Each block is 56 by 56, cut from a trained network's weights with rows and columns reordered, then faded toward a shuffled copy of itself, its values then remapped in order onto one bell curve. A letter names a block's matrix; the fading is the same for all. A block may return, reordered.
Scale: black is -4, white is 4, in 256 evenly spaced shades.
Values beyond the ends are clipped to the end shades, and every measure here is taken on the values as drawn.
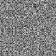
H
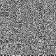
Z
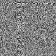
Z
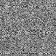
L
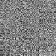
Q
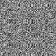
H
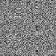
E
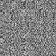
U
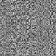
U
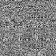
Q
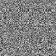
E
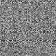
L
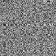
Q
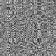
U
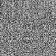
H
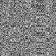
H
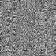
Q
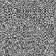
H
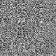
Q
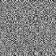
Q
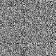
Z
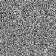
L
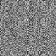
U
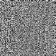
Z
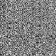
H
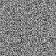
H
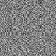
U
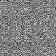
U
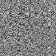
Z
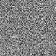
E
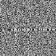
Z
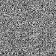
L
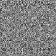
E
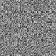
H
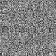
H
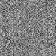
H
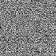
E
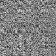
U
